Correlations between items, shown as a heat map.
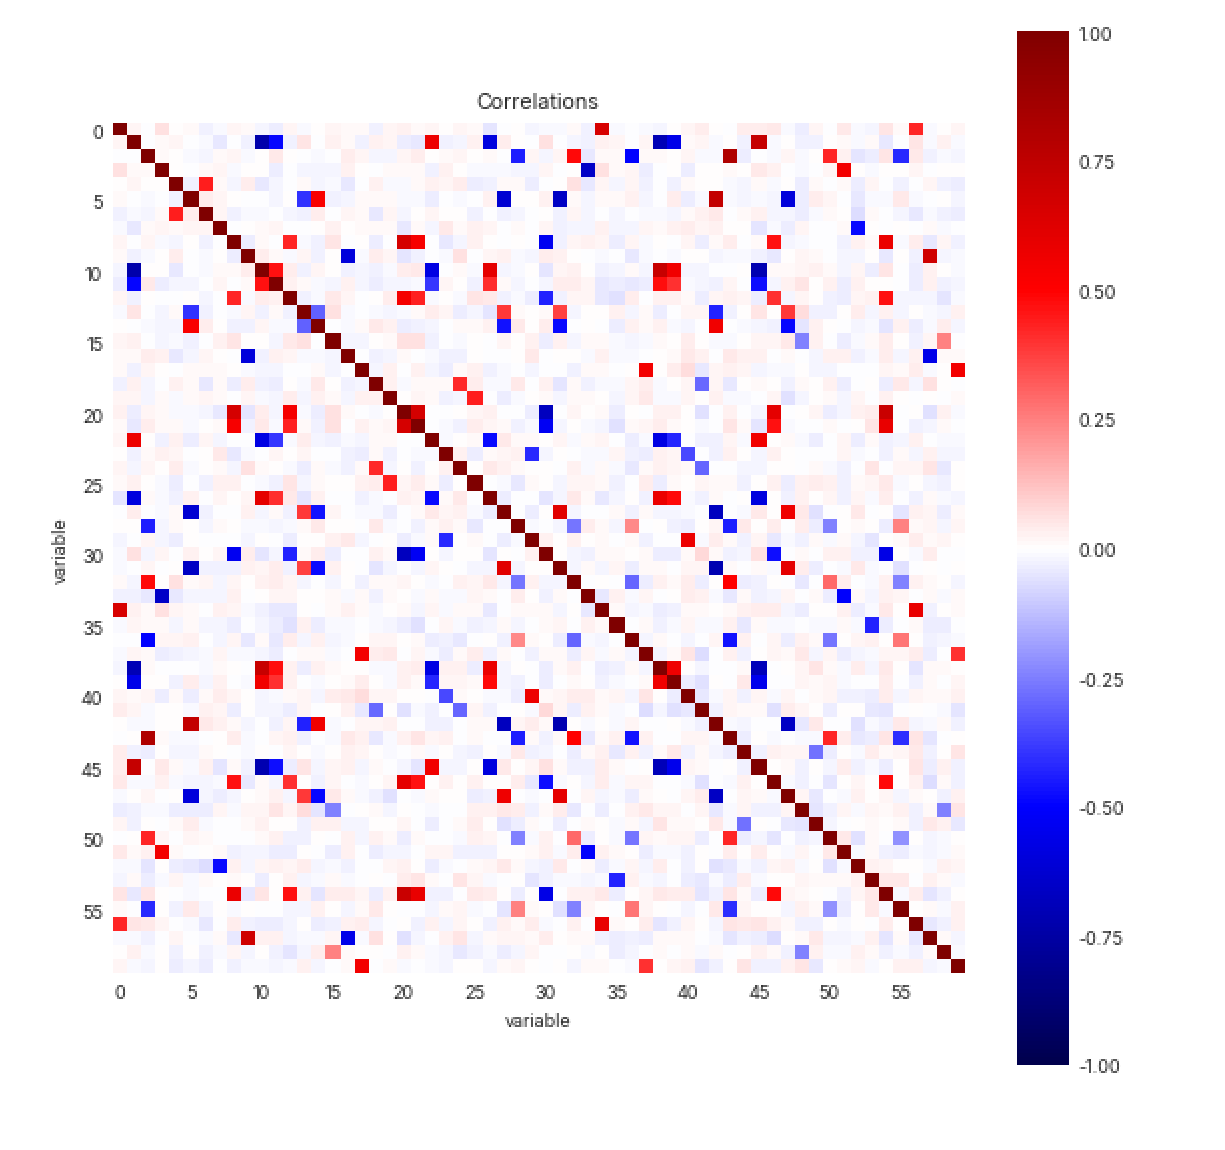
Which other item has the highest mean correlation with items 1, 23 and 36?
45
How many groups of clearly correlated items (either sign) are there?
16
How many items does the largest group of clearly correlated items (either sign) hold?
8
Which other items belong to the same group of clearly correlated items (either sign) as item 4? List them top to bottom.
6
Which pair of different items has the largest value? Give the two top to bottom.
2, 43
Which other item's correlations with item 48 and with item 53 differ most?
35
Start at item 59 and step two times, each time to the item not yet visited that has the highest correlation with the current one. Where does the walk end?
37
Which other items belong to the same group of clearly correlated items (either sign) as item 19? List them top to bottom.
25
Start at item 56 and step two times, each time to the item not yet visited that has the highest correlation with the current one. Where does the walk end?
0
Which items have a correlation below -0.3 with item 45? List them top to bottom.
10, 11, 26, 38, 39
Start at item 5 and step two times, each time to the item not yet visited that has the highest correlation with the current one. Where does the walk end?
14
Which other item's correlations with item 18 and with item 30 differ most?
20
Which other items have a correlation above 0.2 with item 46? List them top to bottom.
8, 12, 20, 21, 54
